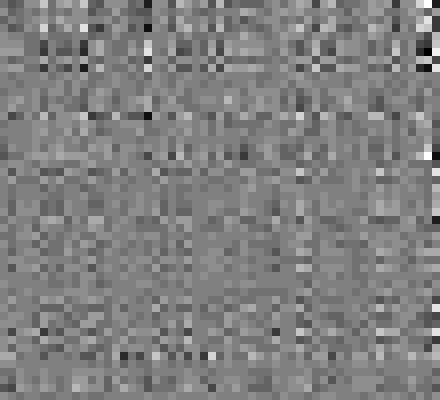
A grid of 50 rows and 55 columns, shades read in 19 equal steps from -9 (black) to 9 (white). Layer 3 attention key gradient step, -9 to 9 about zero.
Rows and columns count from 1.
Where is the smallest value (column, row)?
54, 7
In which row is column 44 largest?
13
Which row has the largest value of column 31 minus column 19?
15
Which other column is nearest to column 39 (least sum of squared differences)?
10
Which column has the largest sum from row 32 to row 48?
48
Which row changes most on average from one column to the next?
4
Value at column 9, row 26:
1
